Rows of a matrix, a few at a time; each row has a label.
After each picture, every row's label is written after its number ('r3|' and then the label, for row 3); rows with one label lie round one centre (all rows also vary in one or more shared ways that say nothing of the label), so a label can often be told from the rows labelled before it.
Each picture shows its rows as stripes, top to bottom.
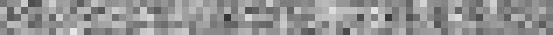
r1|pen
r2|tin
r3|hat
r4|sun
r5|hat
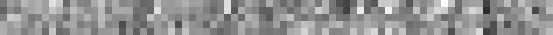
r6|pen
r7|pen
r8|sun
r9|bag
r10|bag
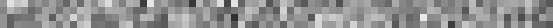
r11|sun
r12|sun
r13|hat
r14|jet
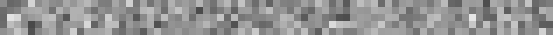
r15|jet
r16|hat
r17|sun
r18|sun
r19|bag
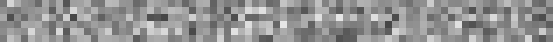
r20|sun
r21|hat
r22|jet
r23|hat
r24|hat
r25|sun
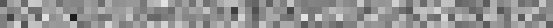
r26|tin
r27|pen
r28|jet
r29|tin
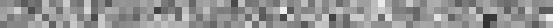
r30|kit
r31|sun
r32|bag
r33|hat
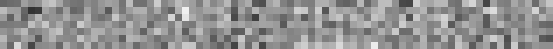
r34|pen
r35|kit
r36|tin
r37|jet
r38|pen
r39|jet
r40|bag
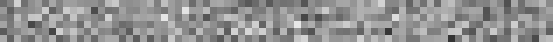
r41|tin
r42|hat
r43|tin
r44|bag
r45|hat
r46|bag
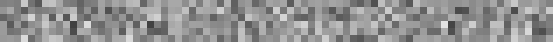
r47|pen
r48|kit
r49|hat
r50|jet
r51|jet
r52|pen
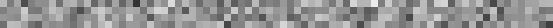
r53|bag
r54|pen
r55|pen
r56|sun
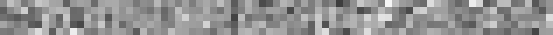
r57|sun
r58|pen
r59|kit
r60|kit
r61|hat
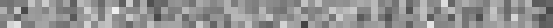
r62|jet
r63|tin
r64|jet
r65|sun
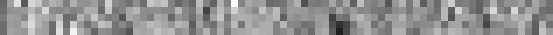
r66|tin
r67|jet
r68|jet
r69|hat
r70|hat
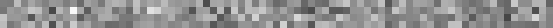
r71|tin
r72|hat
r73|bag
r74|hat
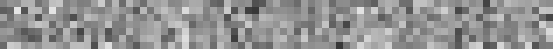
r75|pen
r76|tin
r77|jet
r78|hat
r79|kit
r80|kit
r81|sun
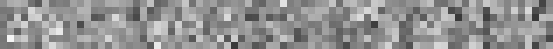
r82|sun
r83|jet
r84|tin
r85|pen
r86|pen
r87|sun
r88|pen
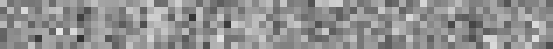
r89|hat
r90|pen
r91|kit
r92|bag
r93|hat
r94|kit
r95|jet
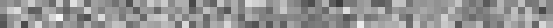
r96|hat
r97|sun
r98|pen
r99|tin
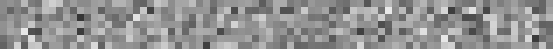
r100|pen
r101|jet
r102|kit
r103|jet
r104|pen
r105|jet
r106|tin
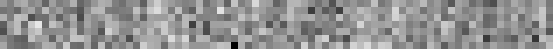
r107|bag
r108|kit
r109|bag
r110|tin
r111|tin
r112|hat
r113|kit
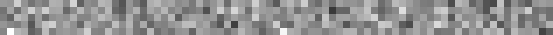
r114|bag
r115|jet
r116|bag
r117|pen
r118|sun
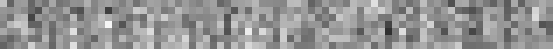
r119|bag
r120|kit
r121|bag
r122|sun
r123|hat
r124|hat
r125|hat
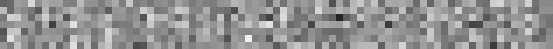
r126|jet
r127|hat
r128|sun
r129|hat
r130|sun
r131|sun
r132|bag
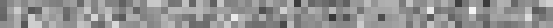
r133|kit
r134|sun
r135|jet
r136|tin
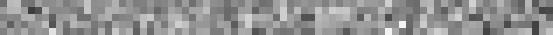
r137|sun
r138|sun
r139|hat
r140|hat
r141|pen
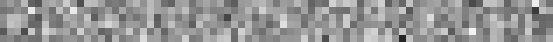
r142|kit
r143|hat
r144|sun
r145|sun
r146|jet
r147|kit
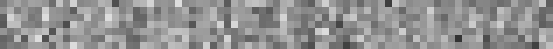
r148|hat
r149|sun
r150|sun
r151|sun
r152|hat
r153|tin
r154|hat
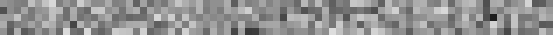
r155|jet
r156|pen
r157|bag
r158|jet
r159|tin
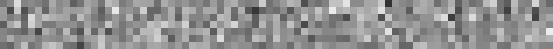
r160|tin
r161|tin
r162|jet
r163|tin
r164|kit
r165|kit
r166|pen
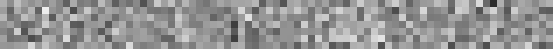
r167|bag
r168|jet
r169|hat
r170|kit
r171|tin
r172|kit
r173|jet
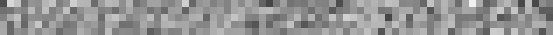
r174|sun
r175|jet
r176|tin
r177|tin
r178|jet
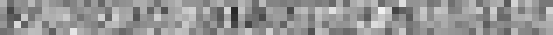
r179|jet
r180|pen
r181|pen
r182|tin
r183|hat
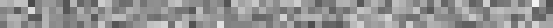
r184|bag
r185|jet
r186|sun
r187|kit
